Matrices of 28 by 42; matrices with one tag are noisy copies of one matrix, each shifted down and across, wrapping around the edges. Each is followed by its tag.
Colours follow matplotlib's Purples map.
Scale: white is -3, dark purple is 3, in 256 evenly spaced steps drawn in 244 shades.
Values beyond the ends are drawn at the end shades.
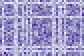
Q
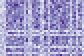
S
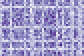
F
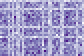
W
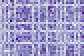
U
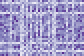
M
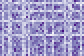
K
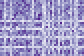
M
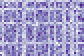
F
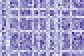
F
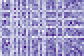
M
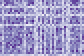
M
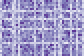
K
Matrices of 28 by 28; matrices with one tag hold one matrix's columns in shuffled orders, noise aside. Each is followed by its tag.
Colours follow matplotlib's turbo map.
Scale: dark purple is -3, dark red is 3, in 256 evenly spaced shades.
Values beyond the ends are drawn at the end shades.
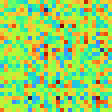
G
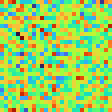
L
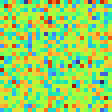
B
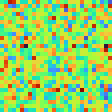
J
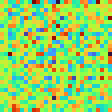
L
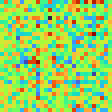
B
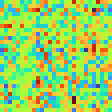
G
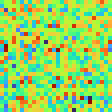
G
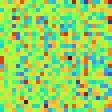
B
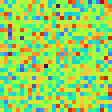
L
